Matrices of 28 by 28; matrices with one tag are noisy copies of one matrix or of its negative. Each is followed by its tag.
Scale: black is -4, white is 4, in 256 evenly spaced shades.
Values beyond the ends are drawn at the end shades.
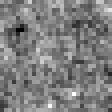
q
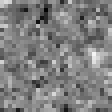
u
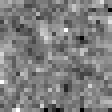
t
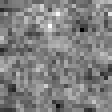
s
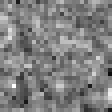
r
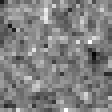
u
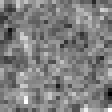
r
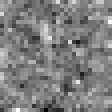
t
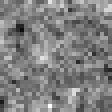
q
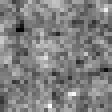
q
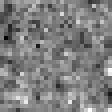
r
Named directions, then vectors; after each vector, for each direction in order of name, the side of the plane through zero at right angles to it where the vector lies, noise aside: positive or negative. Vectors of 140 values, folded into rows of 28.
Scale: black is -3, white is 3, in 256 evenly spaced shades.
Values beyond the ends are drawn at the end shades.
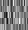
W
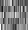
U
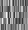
positive, negative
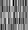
positive, negative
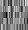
negative, positive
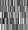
positive, positive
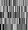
negative, negative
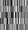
negative, positive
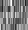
positive, negative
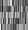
positive, negative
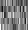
positive, positive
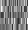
negative, negative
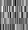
negative, negative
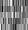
positive, negative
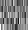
positive, positive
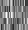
positive, negative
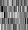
positive, positive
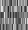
negative, negative
